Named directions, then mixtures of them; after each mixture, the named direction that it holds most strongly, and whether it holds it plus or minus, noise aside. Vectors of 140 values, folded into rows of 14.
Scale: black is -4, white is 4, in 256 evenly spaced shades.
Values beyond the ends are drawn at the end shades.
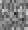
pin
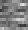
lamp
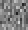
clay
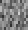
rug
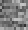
lamp, plus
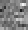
lamp, plus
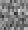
pin, plus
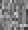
pin, minus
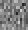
clay, plus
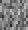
rug, plus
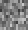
rug, minus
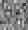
clay, plus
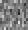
rug, minus
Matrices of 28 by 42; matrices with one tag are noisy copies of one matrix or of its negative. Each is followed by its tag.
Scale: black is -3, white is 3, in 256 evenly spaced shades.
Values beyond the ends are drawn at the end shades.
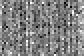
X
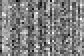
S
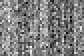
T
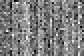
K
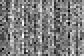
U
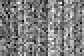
T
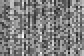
U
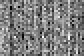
U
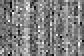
K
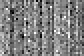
U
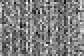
X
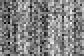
T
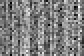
K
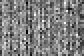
X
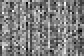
X
